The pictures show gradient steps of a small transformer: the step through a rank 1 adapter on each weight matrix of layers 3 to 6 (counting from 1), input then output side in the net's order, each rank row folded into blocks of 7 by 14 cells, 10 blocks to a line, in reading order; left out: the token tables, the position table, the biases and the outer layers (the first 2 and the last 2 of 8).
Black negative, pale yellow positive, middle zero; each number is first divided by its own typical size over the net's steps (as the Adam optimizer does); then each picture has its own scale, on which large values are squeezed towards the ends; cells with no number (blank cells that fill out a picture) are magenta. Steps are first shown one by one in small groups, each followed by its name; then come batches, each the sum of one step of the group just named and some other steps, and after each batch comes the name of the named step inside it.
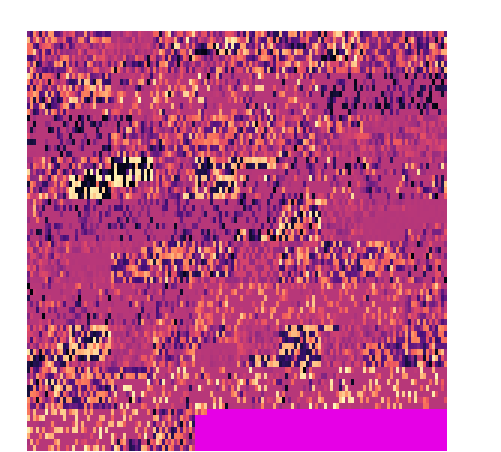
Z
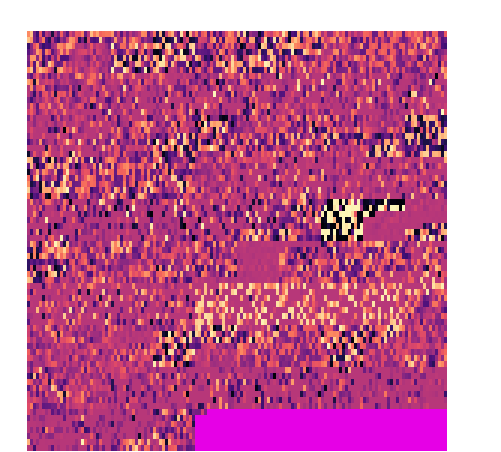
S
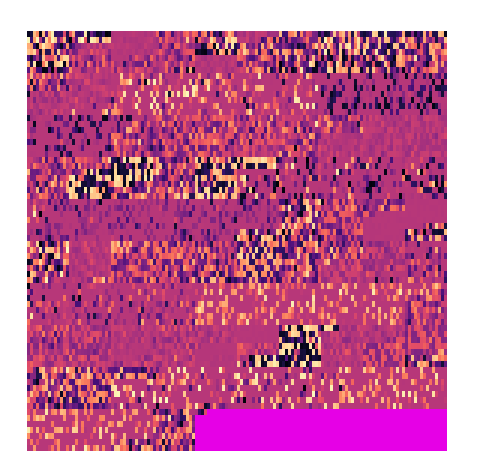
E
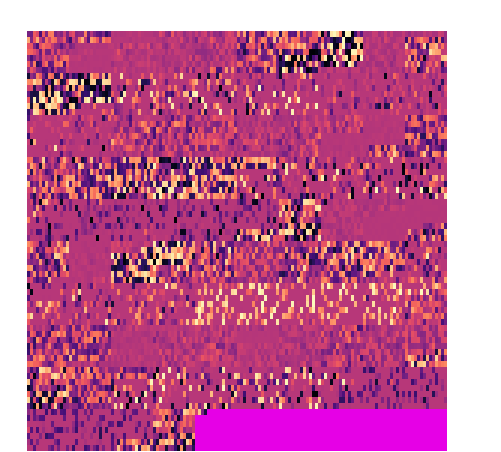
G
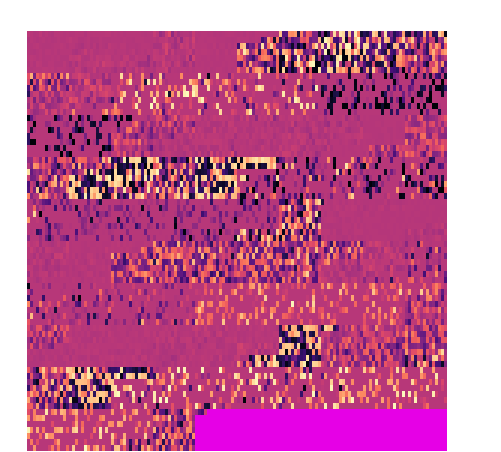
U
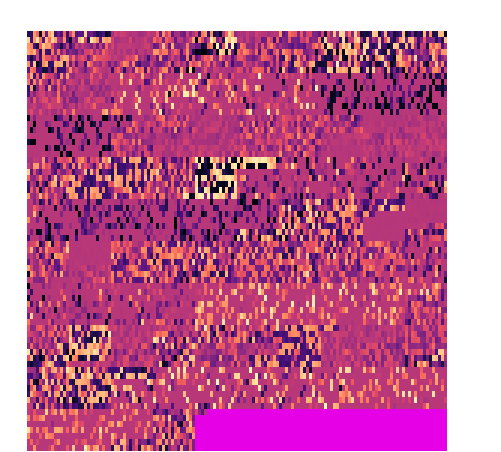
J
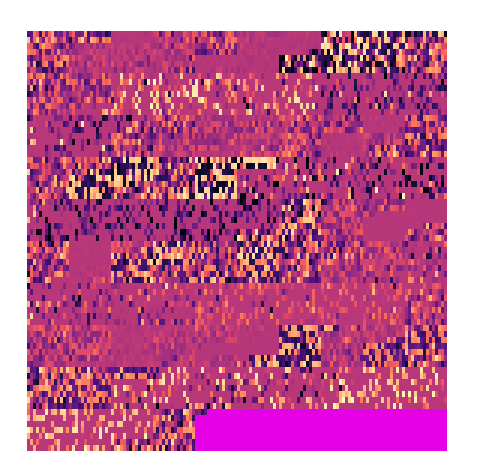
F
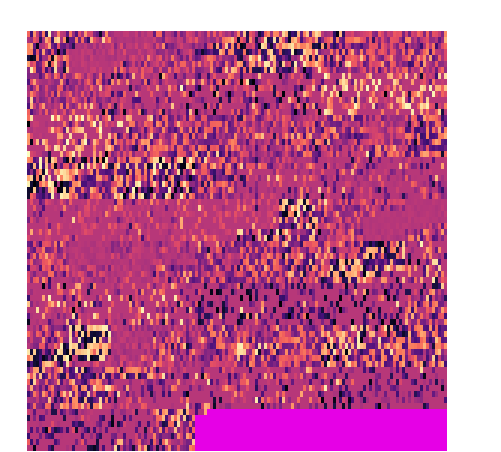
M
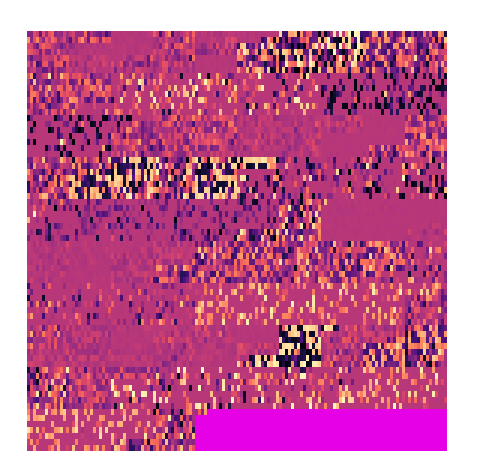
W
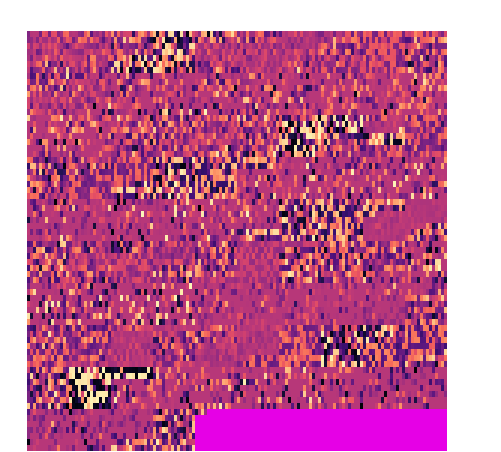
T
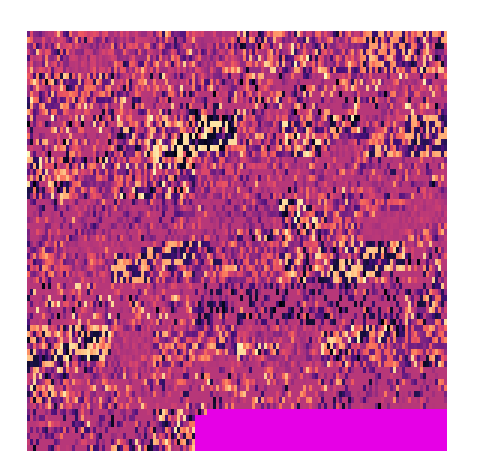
M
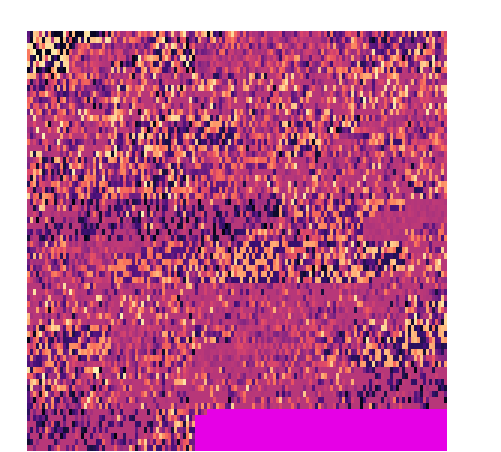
T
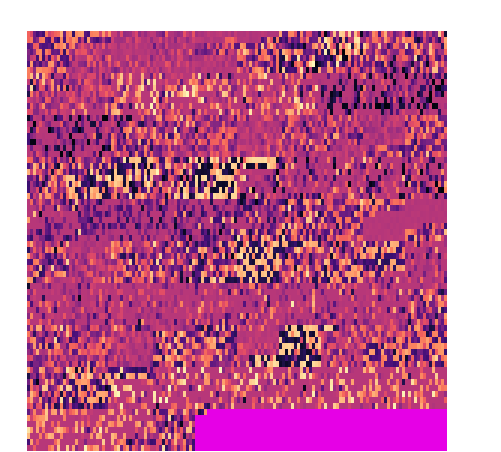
U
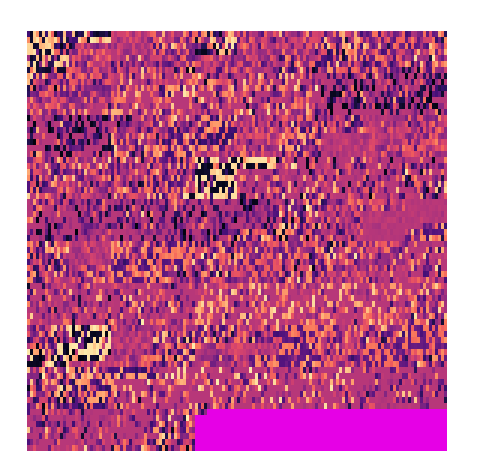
J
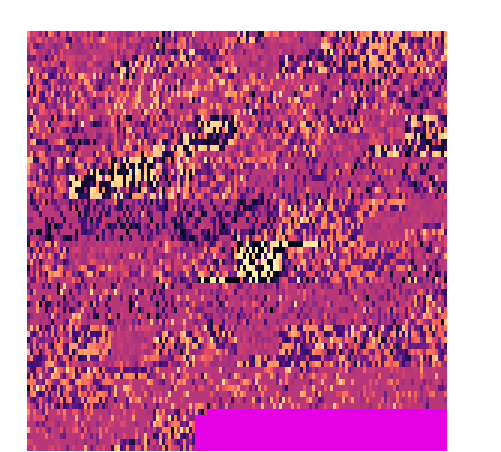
F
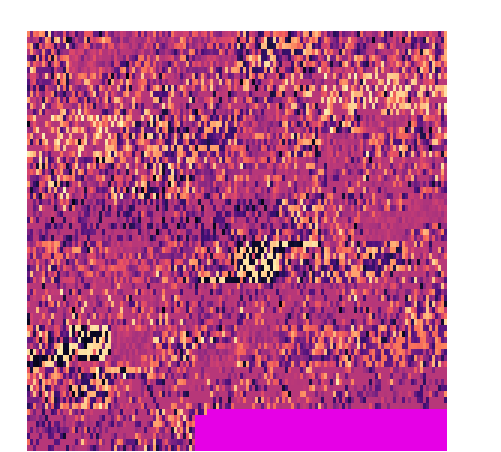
M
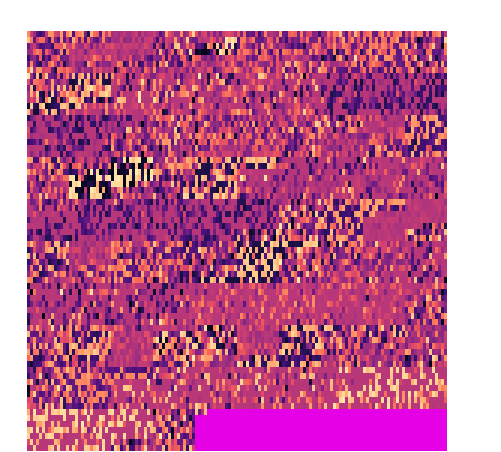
Z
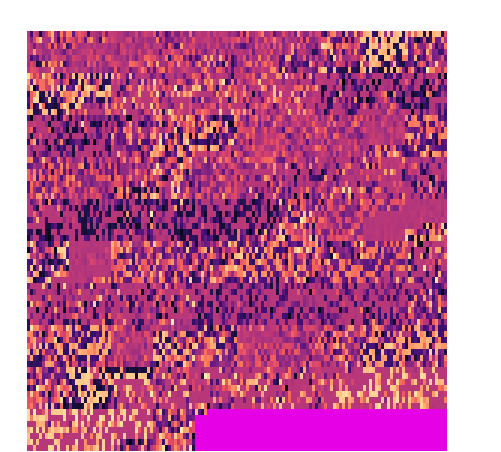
F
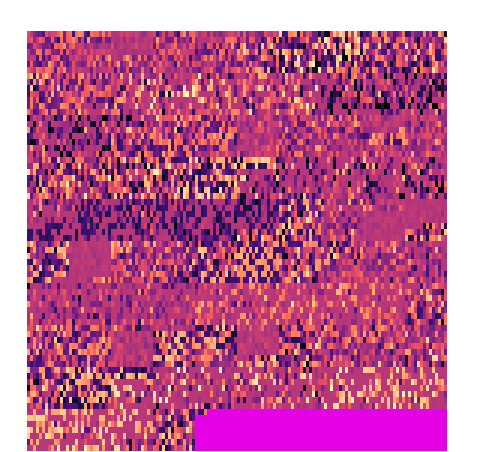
U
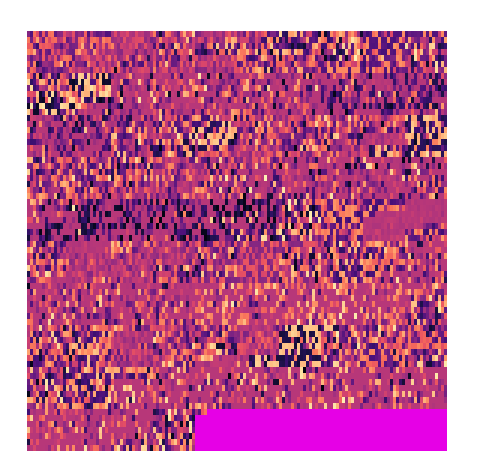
Z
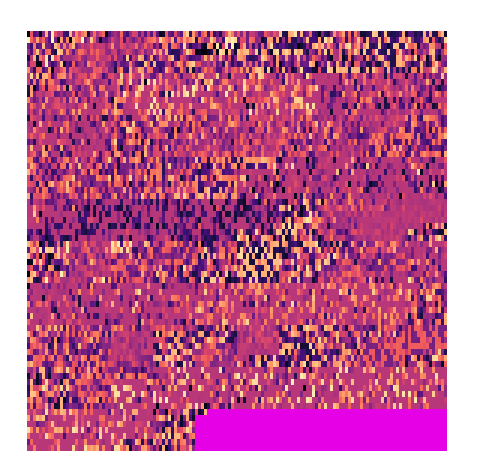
E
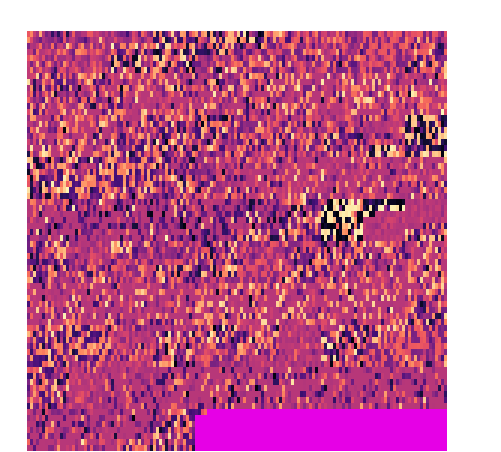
S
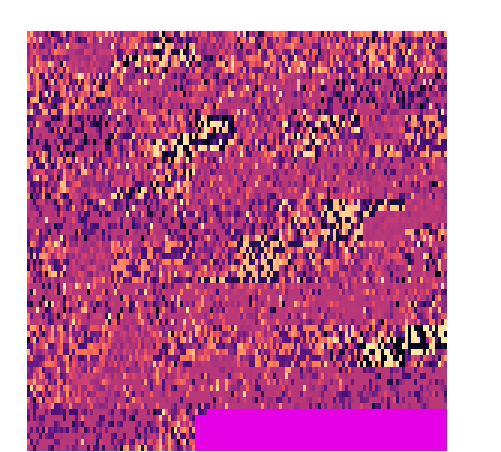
S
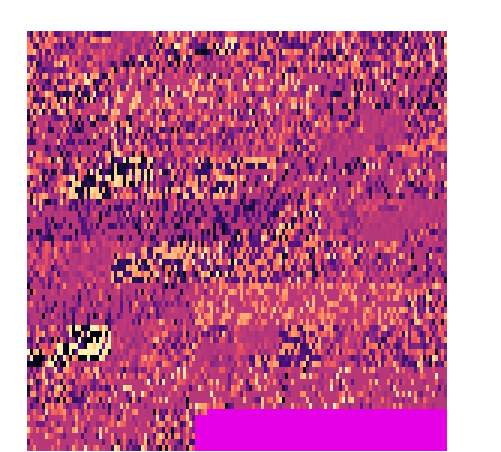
Z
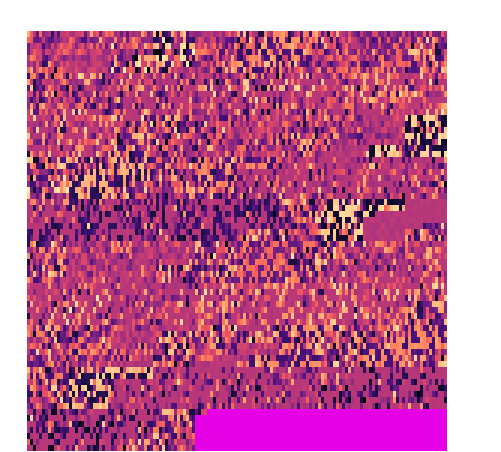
S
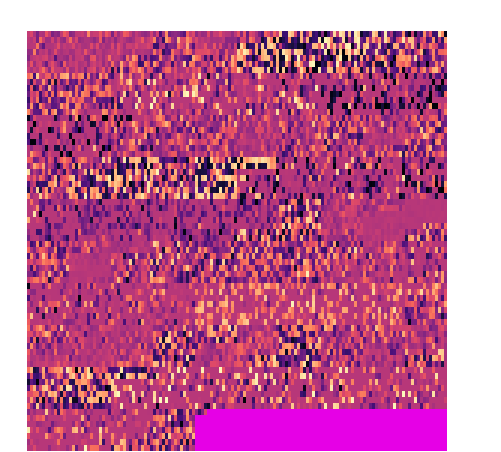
U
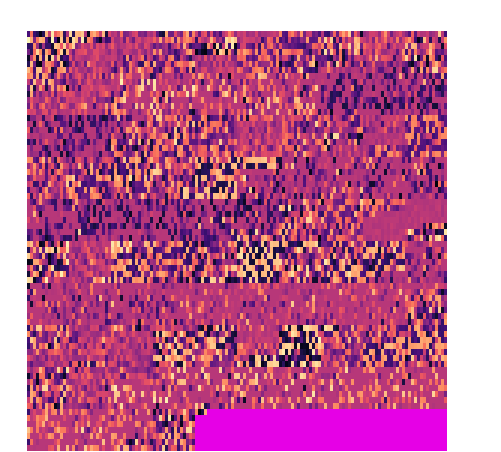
E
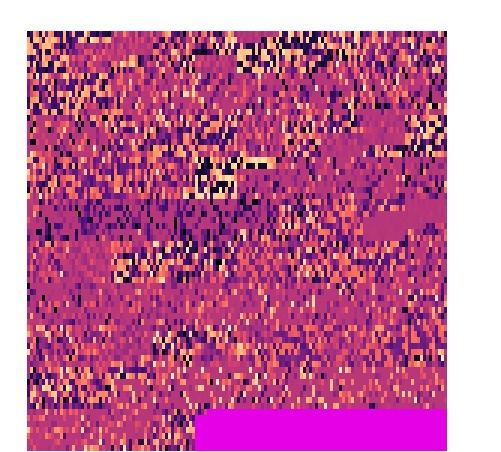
J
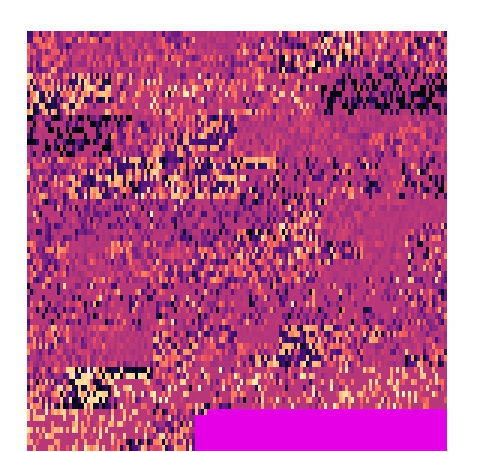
U
